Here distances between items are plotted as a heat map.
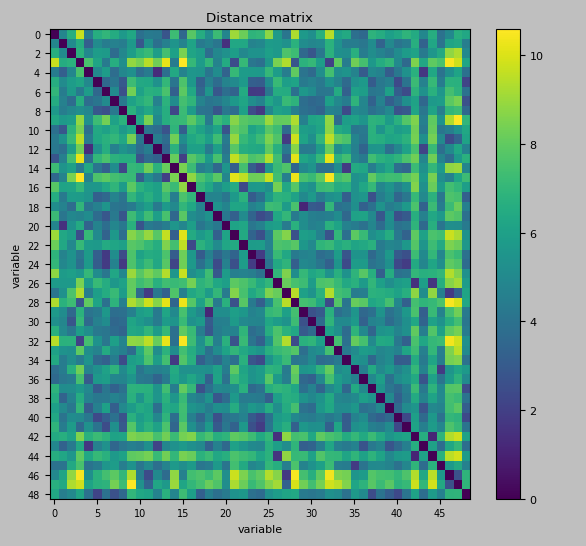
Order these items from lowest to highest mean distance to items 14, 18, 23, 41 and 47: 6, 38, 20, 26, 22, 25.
6, 20, 38, 25, 22, 26
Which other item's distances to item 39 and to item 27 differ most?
46
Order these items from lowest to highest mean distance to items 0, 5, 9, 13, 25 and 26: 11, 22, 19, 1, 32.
1, 19, 11, 22, 32
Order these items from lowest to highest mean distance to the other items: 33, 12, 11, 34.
34, 12, 33, 11
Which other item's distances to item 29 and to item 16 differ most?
18
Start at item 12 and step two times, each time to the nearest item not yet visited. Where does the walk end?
43
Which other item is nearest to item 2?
30
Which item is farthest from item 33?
47
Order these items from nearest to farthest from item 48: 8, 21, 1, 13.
8, 1, 21, 13
